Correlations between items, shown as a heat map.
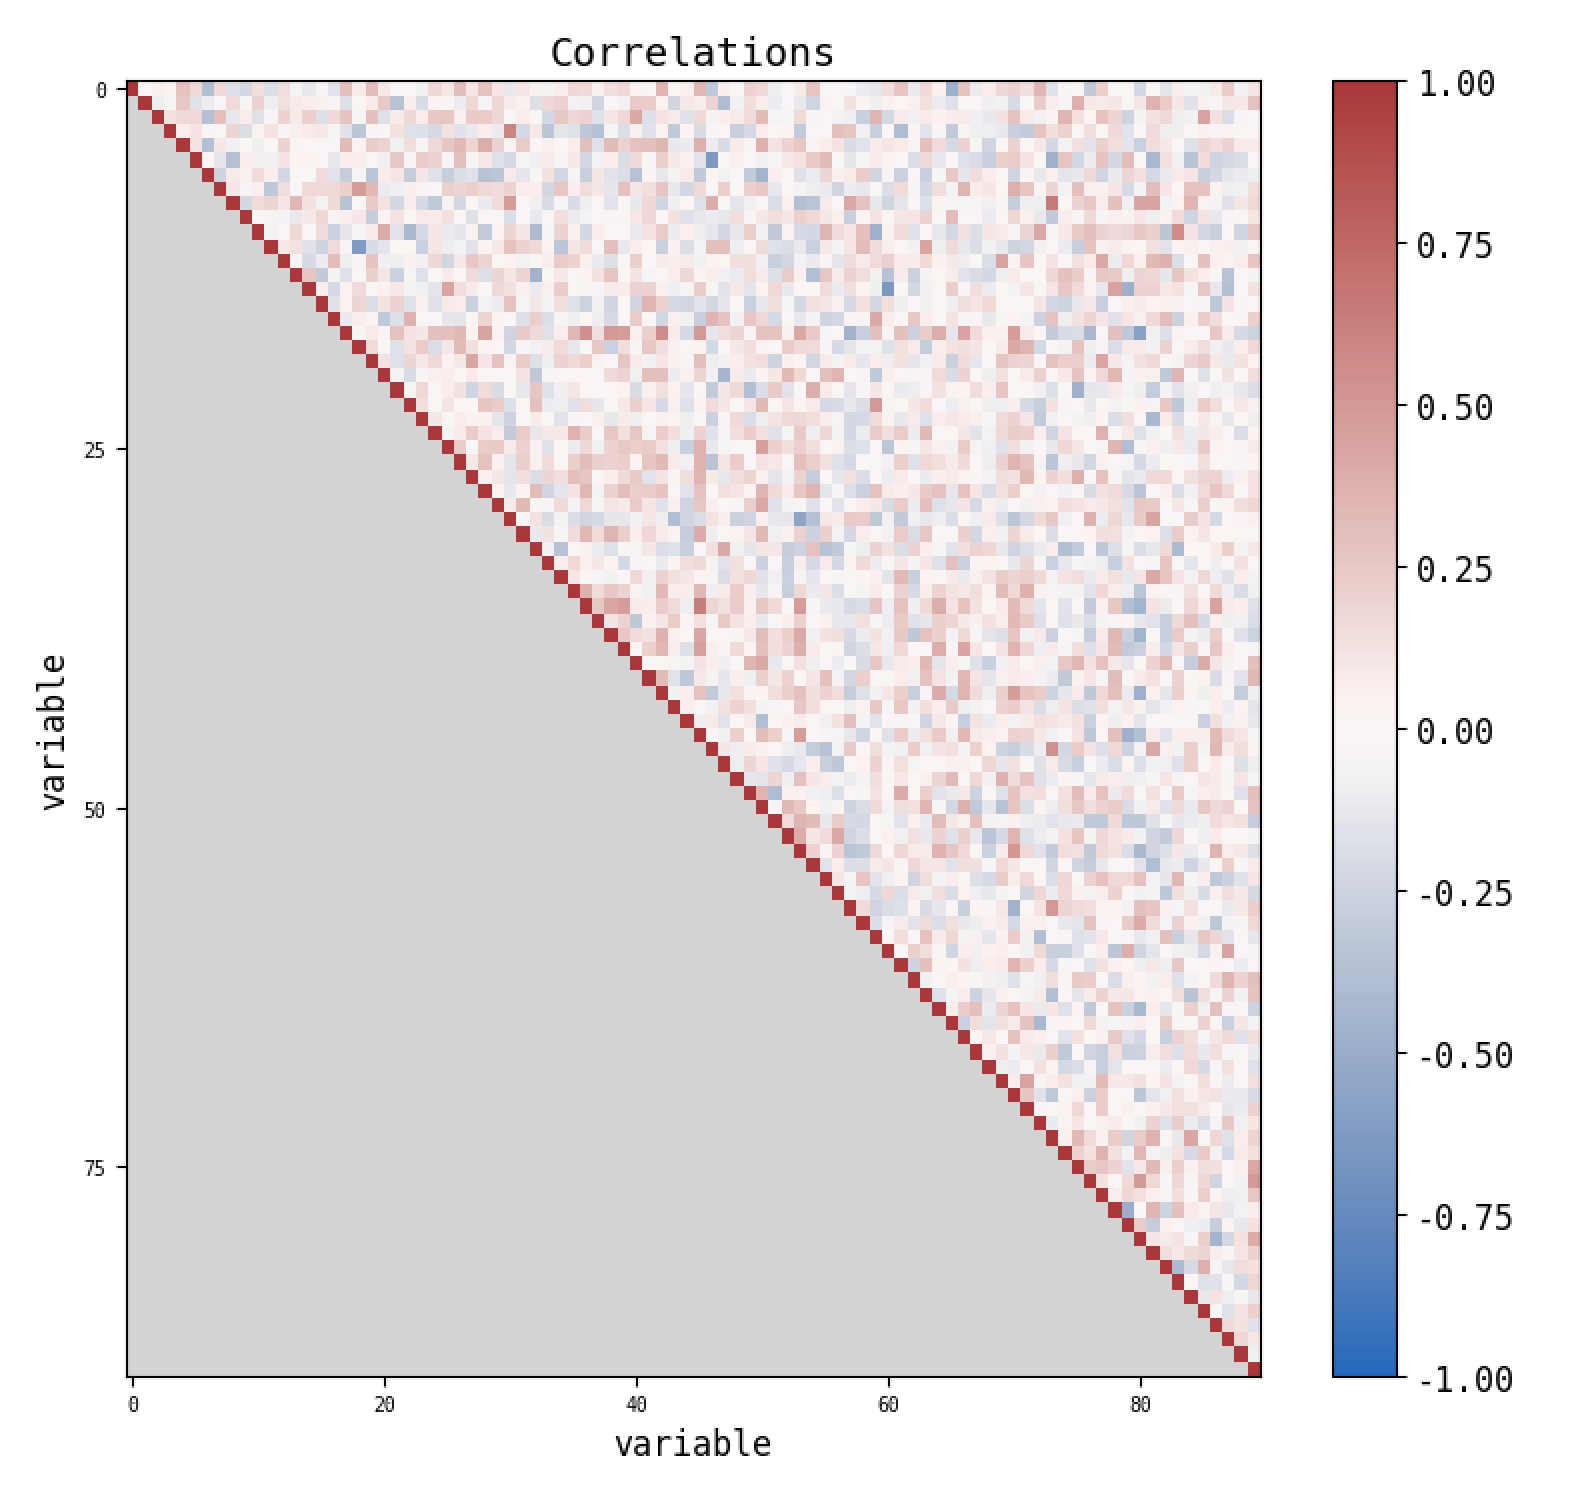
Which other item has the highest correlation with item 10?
83
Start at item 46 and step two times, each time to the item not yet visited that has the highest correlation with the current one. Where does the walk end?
8
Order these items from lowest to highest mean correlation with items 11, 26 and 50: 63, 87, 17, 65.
65, 87, 17, 63
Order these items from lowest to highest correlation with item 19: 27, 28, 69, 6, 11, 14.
6, 11, 14, 28, 69, 27
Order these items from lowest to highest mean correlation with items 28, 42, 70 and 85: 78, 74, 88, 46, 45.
46, 88, 74, 78, 45
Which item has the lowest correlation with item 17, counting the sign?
80
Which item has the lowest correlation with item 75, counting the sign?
21
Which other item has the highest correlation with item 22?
59
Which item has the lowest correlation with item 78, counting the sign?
79
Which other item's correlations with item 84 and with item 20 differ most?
47
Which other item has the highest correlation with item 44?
57
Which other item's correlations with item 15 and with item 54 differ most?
30
